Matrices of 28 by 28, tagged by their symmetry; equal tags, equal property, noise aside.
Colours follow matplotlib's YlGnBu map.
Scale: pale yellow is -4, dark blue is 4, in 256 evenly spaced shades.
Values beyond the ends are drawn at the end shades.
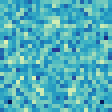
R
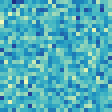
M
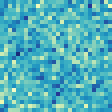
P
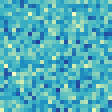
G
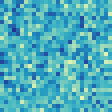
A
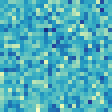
A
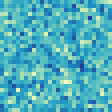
M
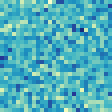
A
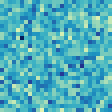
A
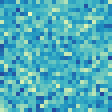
P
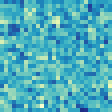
M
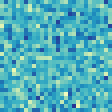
M
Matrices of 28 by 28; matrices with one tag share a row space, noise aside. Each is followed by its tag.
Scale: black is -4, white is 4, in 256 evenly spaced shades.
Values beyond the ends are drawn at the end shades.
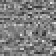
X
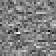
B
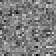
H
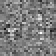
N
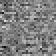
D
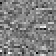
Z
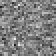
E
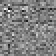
Z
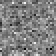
H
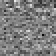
X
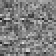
D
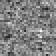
N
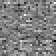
X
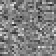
E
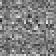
H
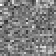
Z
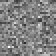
N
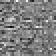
D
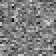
E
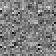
E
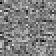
Z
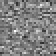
N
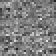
N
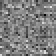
Z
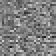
B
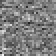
D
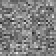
H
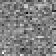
X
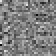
Z
